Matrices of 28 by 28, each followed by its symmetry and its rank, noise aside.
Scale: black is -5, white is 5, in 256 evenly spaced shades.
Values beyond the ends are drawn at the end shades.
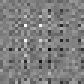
symmetric, rank two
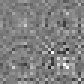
symmetric, rank three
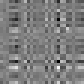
no symmetry, rank one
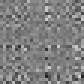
antisymmetric, rank two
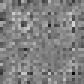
symmetric, rank two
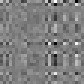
no symmetry, rank one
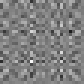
no symmetry, rank two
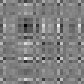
symmetric, rank one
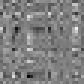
antisymmetric, rank two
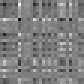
symmetric, rank one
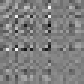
symmetric, rank two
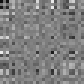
symmetric, rank two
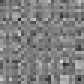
symmetric, rank three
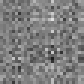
no symmetry, rank three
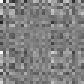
no symmetry, rank two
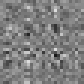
no symmetry, rank three
